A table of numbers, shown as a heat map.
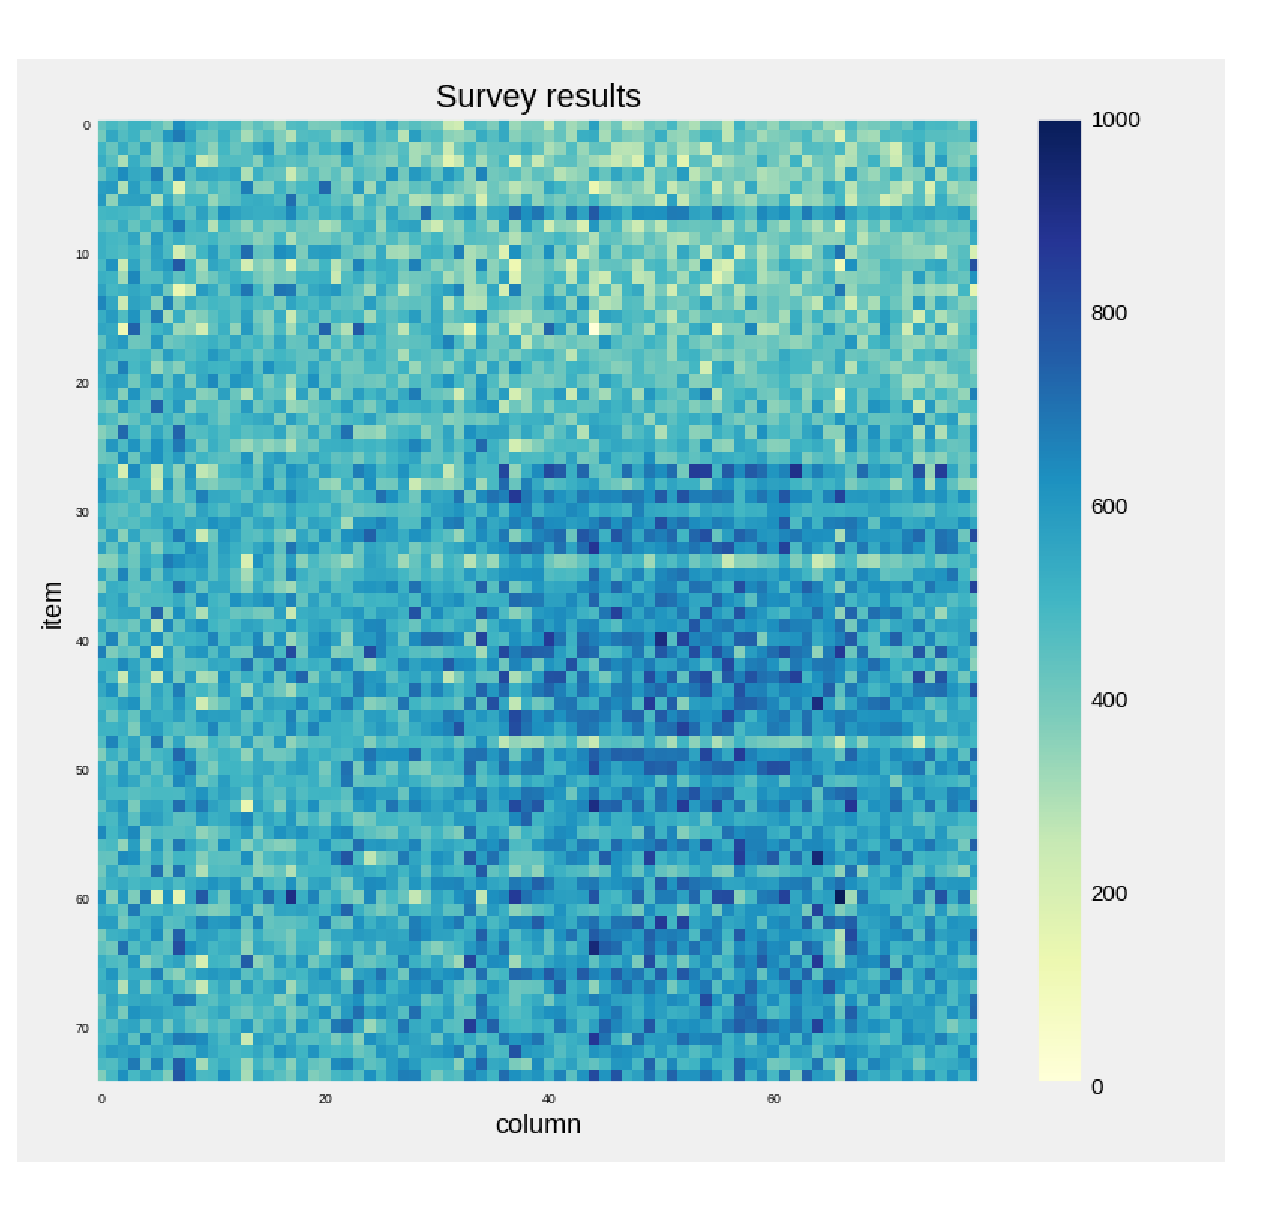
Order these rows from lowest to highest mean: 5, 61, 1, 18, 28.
5, 1, 18, 28, 61
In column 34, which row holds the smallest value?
6
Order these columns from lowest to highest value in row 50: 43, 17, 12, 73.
12, 17, 43, 73
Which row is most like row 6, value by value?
2
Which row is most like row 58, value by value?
25
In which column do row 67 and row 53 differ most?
44
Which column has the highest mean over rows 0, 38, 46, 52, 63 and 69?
67
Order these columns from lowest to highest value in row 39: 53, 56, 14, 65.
14, 65, 56, 53
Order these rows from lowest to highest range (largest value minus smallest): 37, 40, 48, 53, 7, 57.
37, 7, 48, 40, 57, 53
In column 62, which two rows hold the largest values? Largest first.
27, 43
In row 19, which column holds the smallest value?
54
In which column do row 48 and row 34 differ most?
13
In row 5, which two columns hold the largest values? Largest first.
20, 13
